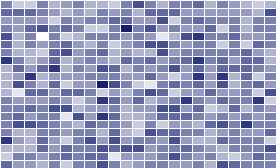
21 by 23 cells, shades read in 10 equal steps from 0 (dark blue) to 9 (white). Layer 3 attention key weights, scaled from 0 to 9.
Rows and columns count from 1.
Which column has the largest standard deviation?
9
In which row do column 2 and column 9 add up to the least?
11
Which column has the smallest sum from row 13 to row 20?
15
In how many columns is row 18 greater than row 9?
11
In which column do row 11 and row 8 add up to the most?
6
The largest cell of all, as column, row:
4, 5
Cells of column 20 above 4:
8
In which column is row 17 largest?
12
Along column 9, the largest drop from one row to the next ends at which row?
13
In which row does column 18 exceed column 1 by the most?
18
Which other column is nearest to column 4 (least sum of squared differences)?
7
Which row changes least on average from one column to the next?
2
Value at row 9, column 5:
1
